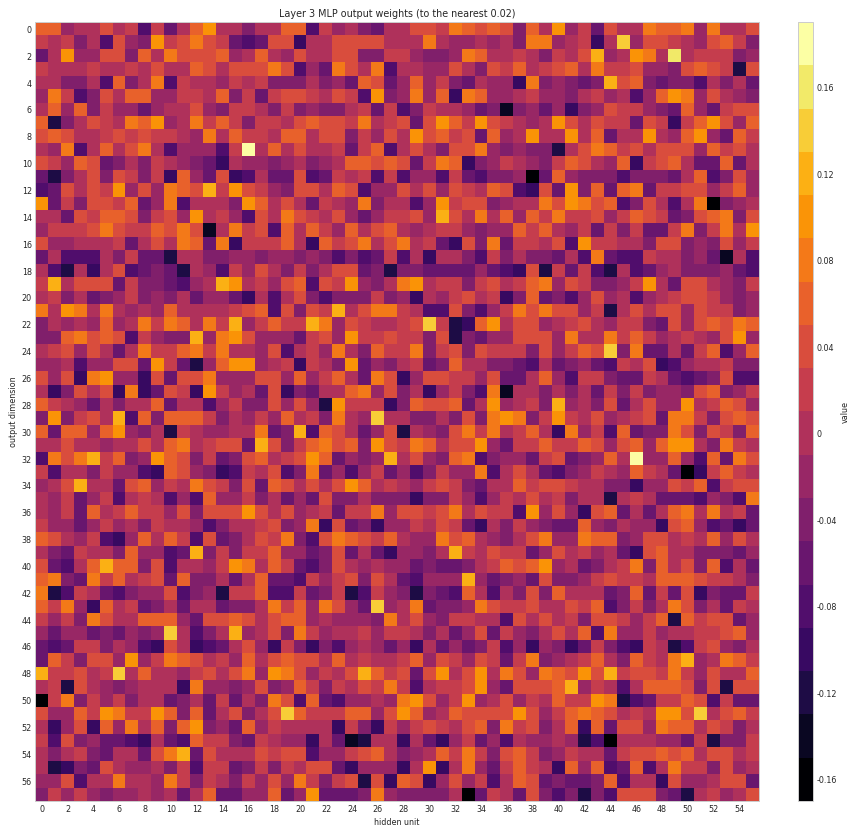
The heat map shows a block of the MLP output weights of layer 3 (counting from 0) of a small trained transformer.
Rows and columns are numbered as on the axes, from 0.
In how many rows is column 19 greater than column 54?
32
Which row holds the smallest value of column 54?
3
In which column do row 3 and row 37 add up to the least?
54
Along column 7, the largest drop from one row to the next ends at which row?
53
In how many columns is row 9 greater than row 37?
31
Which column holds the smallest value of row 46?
49
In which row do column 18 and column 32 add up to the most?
39
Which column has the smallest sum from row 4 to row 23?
36
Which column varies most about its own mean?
44
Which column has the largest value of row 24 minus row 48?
29
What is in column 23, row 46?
-0.08
